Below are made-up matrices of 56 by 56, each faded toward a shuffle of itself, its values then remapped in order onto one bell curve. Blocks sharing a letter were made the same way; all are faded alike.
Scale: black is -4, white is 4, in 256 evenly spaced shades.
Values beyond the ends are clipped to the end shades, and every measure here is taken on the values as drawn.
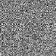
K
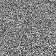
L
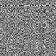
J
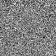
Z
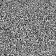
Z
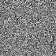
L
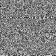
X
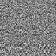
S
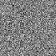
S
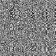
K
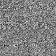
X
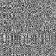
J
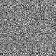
K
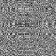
J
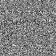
Z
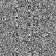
K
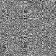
K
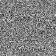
Z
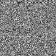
L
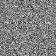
L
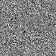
L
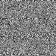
X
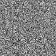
L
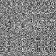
K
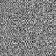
S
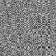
J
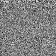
Z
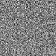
S
